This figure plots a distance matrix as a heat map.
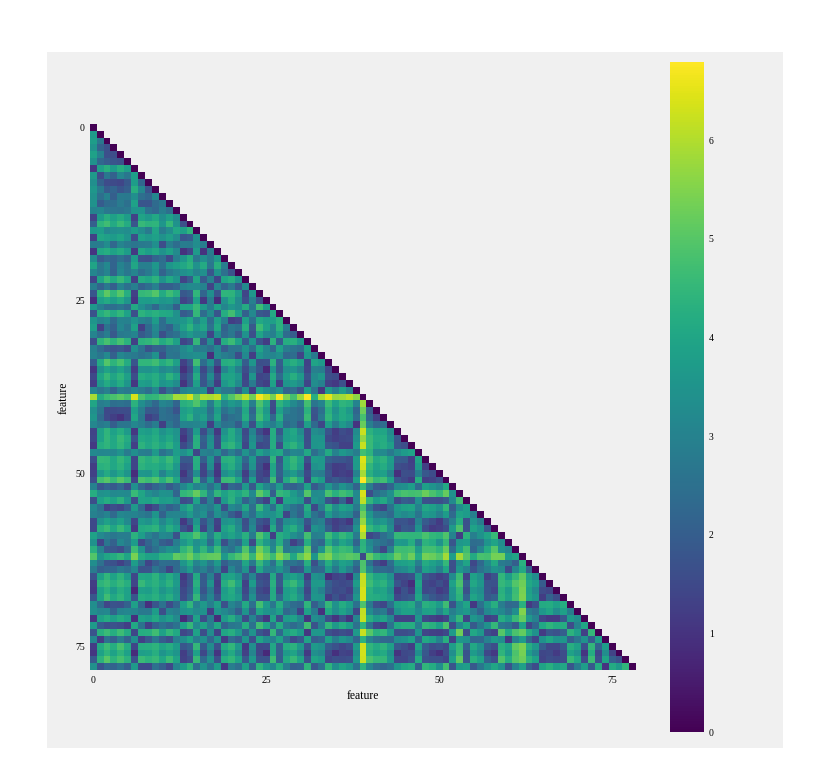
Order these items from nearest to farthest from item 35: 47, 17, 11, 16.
16, 17, 47, 11
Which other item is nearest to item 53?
59
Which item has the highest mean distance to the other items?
39
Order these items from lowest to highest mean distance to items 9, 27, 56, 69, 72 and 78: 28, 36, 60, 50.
60, 28, 50, 36
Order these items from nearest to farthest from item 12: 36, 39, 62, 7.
7, 36, 62, 39
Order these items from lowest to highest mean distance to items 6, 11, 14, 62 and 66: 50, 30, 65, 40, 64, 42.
50, 65, 64, 30, 42, 40
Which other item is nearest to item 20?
28
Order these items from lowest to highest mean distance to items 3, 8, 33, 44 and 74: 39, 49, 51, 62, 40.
40, 49, 51, 62, 39
